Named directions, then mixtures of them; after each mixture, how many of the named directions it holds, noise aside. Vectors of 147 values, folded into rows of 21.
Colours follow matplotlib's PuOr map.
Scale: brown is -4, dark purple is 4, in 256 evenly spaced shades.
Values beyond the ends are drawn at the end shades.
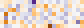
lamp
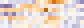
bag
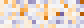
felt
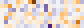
three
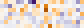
three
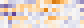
one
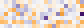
two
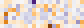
one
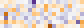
one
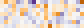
two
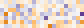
two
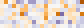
one
